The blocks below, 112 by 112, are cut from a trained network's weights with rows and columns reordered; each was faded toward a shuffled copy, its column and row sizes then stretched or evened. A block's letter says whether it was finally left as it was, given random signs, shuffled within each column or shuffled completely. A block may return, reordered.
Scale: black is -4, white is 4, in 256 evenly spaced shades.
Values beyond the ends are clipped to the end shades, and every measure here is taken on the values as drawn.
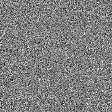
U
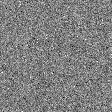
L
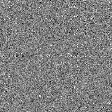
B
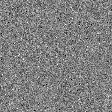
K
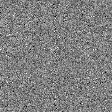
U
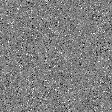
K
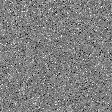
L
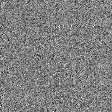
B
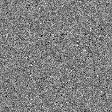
U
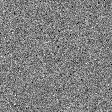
L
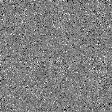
U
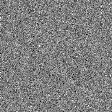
K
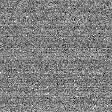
B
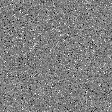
K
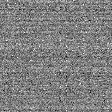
B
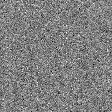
K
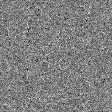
K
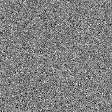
U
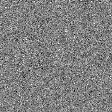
U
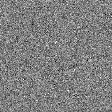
U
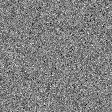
L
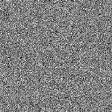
B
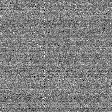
B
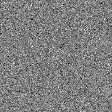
U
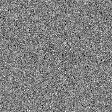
K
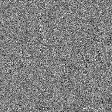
U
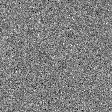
L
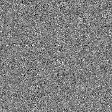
U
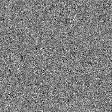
U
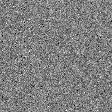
K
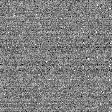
B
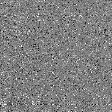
B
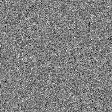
K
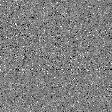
B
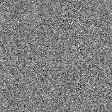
U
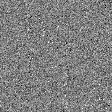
K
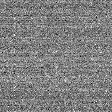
B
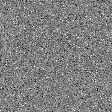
L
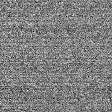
B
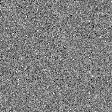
U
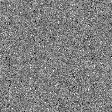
K
